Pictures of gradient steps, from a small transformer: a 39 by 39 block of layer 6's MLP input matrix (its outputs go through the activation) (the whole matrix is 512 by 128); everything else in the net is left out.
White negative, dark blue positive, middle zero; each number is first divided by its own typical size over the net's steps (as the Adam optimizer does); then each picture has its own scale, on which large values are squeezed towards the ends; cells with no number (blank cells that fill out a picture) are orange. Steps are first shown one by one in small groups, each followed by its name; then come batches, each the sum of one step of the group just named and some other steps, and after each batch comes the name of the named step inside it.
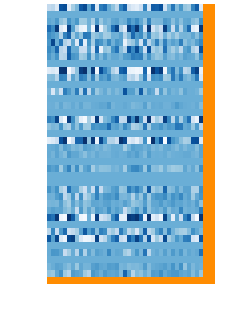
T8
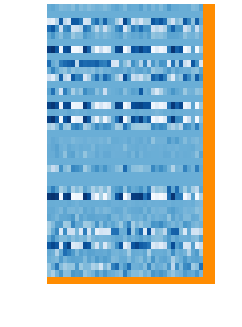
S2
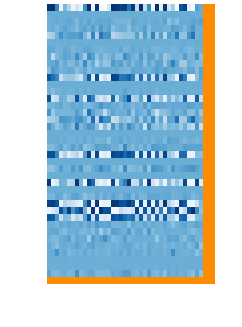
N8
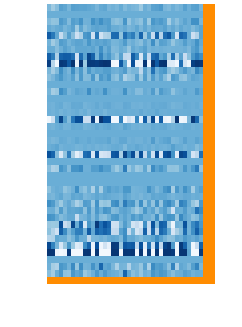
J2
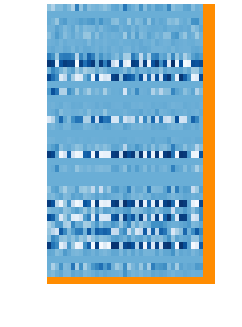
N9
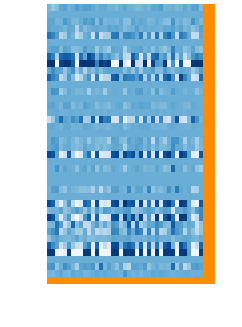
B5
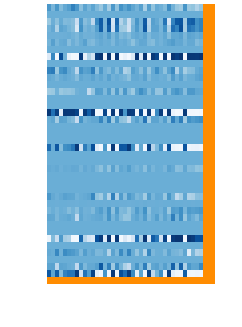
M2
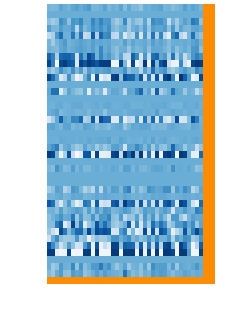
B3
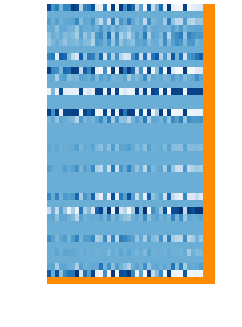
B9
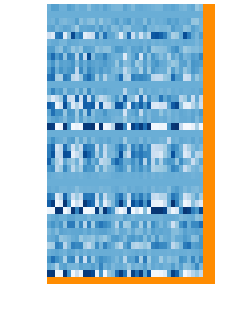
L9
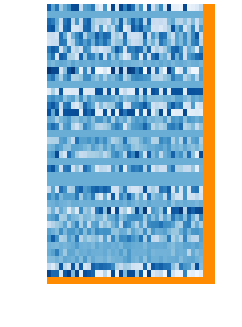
B9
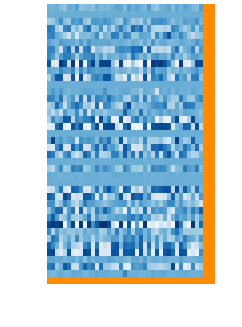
J2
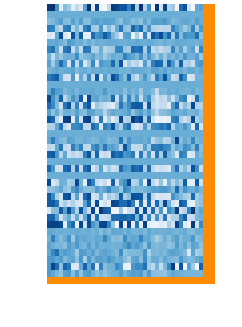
N8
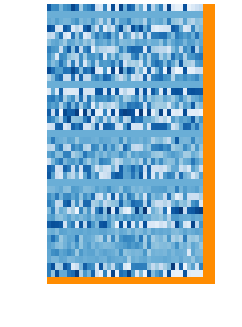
B9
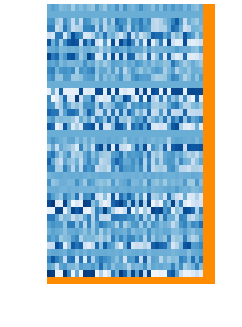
L9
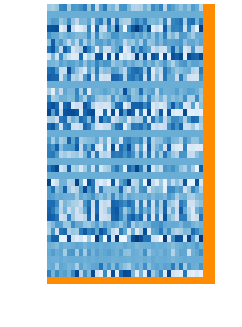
M2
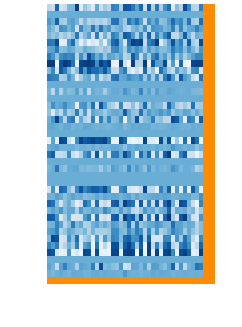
B5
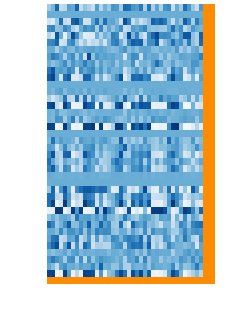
L9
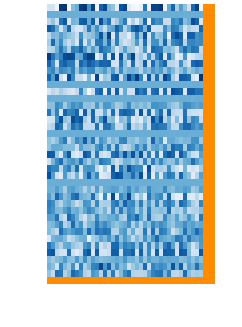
B3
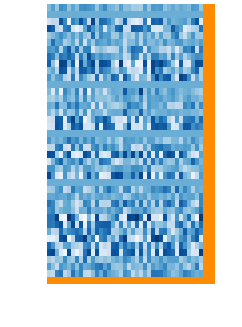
B3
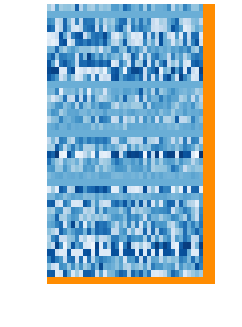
B3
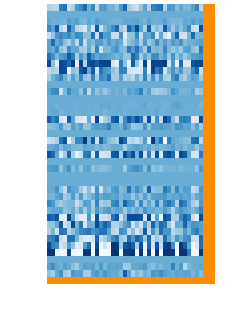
T8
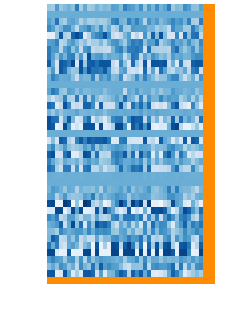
L9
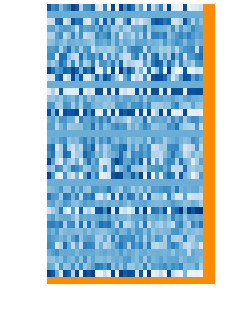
B9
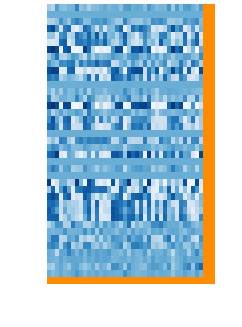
S2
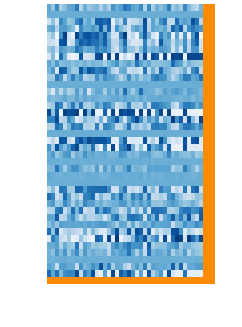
M2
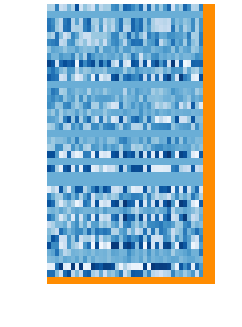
N9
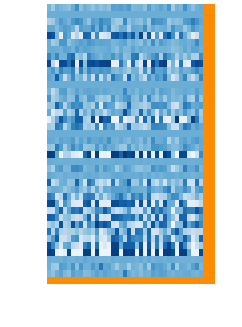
J2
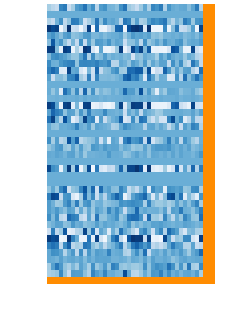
S2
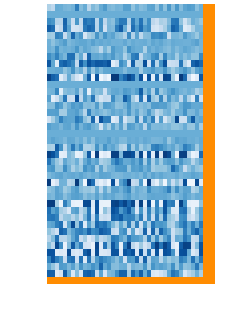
B3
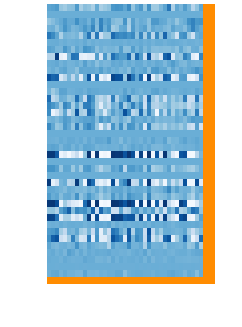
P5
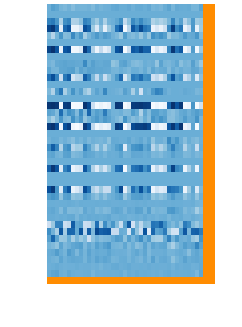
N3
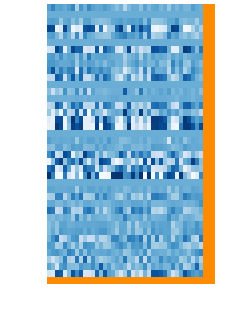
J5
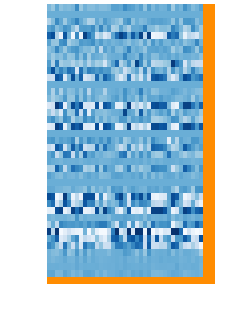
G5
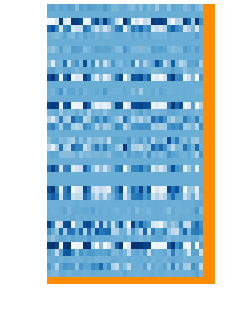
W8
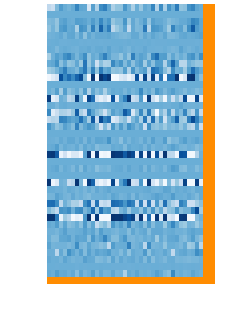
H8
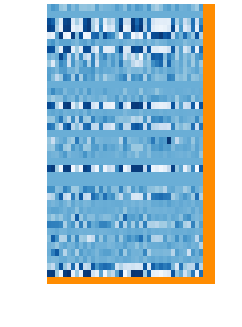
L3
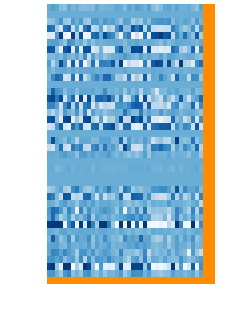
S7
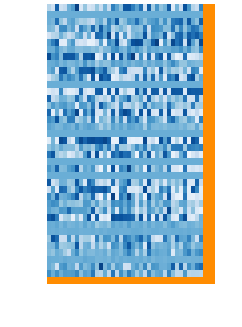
H8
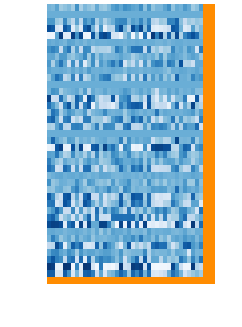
S7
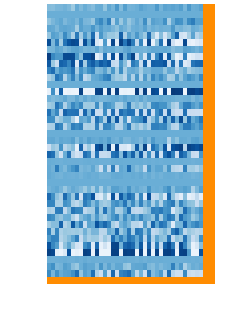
G5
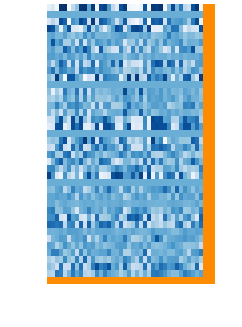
J5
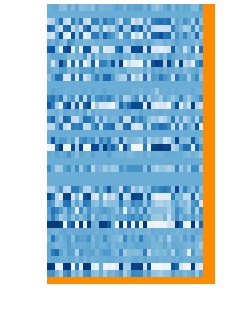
S7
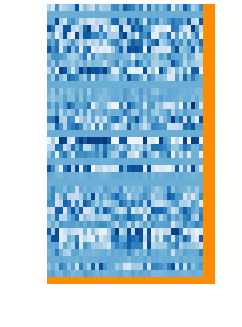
G5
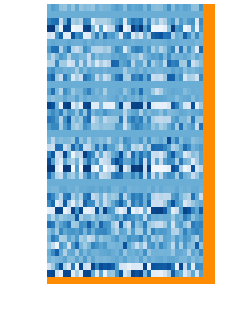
L3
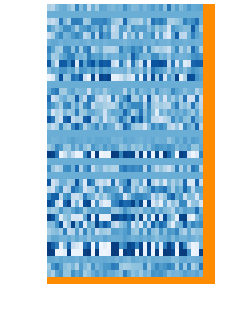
H8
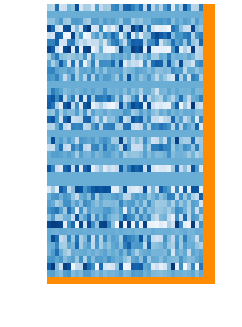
S7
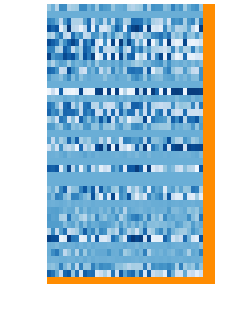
L3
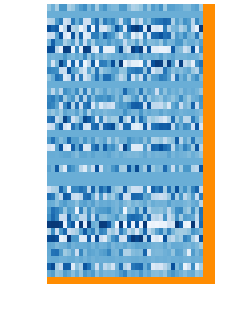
S7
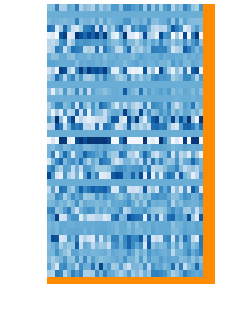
J5
